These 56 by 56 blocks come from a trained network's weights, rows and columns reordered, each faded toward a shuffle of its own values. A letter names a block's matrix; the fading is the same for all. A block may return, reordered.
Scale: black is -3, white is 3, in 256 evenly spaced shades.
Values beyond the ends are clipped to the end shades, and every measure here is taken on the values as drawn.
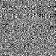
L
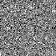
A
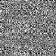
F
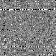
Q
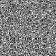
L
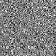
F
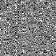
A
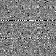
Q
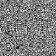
A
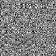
L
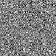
L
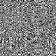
F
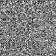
L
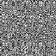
F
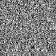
L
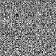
A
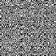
F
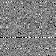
Q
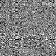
Q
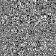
A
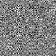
F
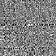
Q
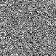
L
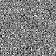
L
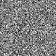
L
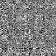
Q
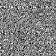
L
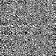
A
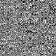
A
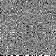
Q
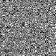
A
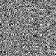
L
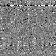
Q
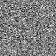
L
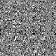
A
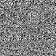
L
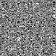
Q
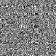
F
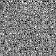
Q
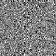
A
